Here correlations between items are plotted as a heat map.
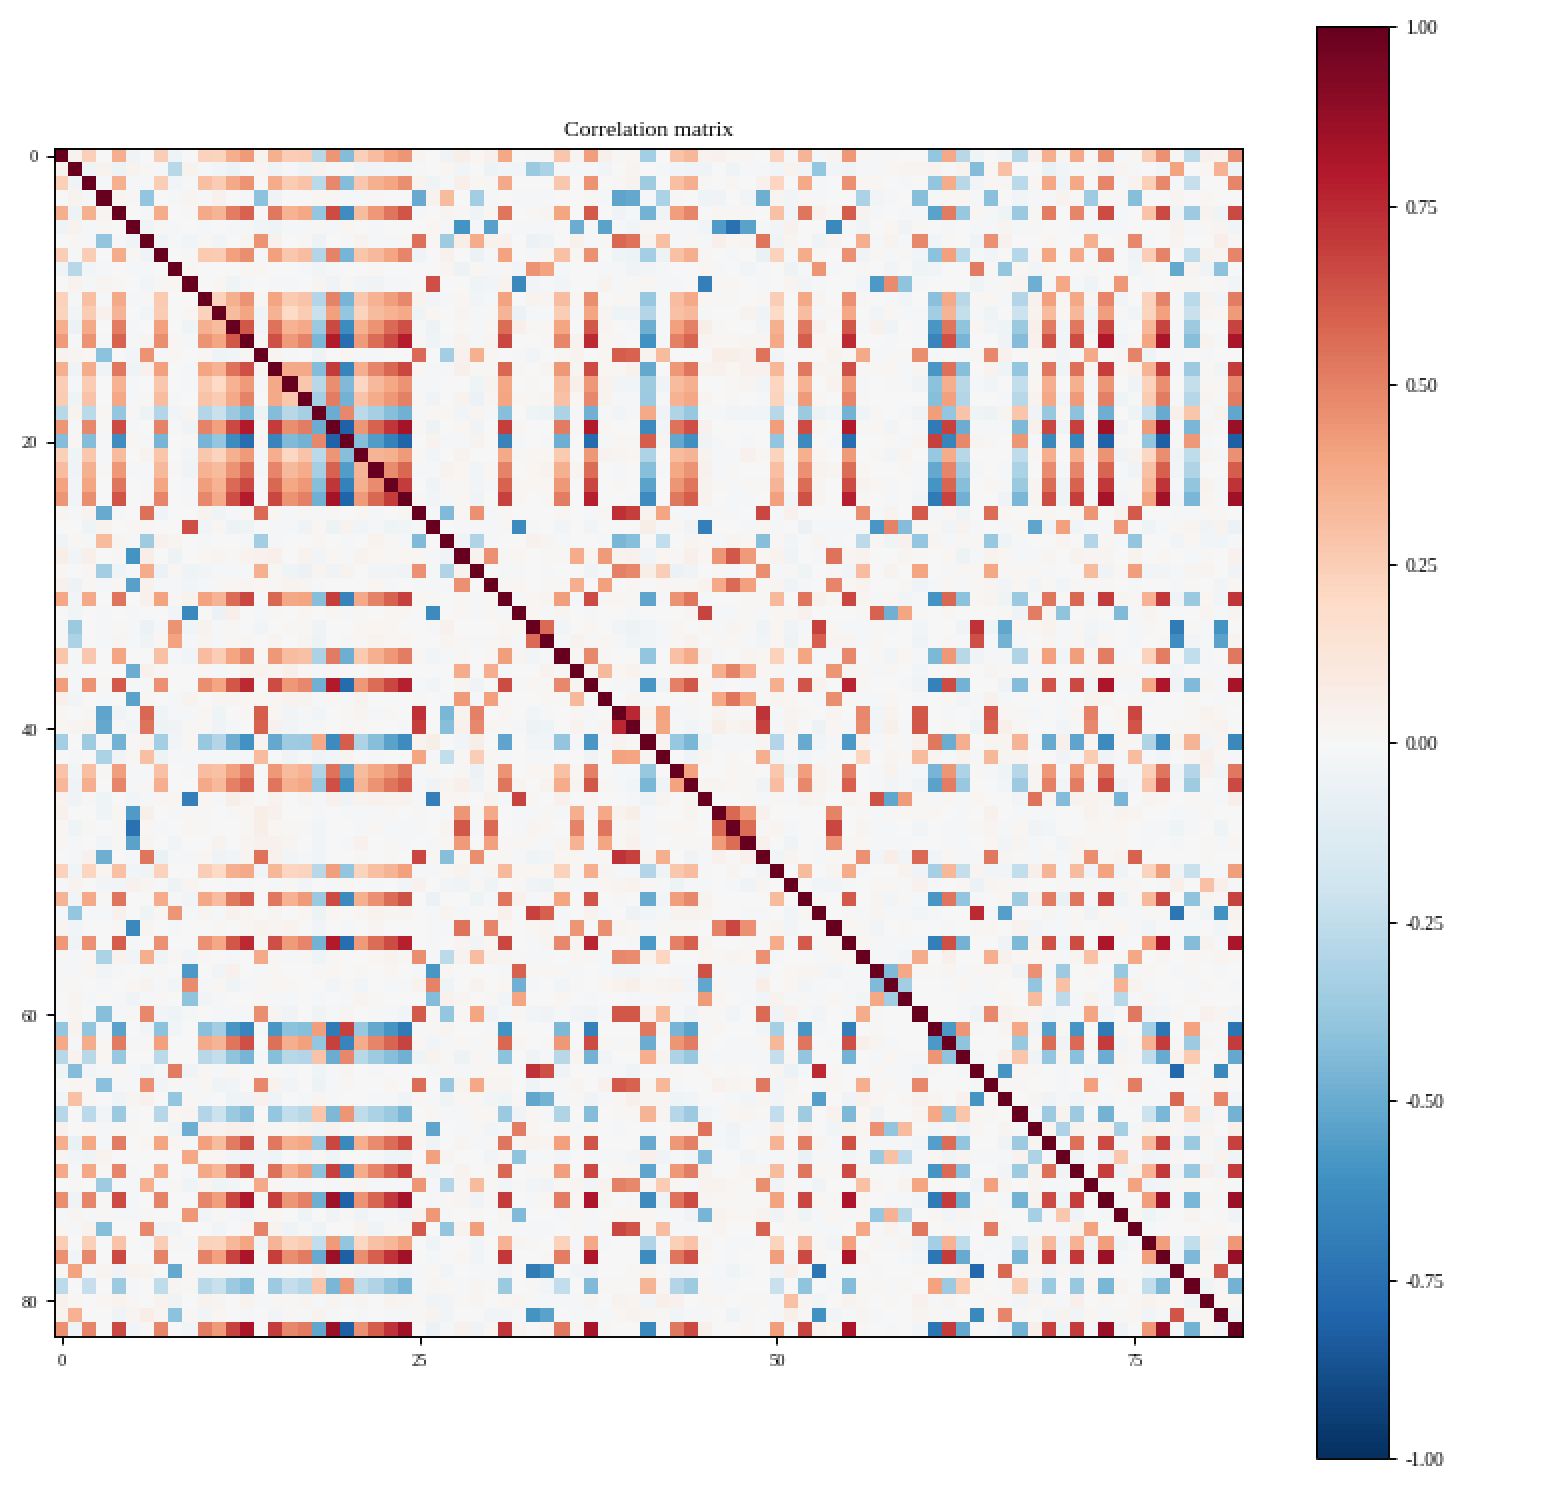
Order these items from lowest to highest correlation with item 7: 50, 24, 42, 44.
42, 50, 44, 24
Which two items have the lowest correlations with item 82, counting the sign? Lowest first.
20, 61
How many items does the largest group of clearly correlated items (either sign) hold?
38
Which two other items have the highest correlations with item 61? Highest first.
20, 41
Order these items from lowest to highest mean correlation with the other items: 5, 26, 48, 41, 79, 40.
41, 79, 5, 26, 48, 40
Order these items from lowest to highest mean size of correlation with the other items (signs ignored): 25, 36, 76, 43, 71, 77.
36, 25, 76, 43, 71, 77
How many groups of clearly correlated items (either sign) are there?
6
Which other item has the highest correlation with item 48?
47
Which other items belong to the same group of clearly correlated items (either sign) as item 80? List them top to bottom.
51
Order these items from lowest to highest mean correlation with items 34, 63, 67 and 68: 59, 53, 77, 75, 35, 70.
77, 35, 70, 75, 59, 53
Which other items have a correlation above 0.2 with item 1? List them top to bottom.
66, 78, 81
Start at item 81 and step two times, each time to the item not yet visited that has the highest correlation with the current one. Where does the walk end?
66
